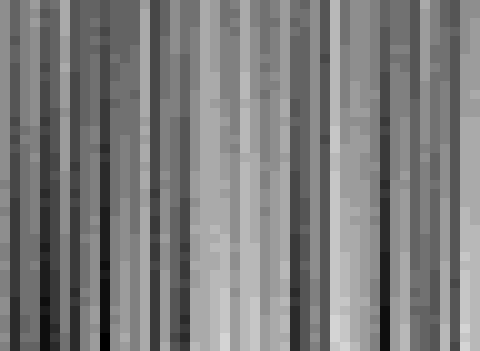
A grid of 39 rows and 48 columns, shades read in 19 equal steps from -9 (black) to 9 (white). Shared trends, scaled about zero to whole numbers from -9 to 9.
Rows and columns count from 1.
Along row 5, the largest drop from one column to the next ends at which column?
16
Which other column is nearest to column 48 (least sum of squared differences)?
22
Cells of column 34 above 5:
3
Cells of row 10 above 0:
16
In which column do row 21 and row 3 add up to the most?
34
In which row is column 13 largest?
38
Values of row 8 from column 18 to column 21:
0 -2 0 3
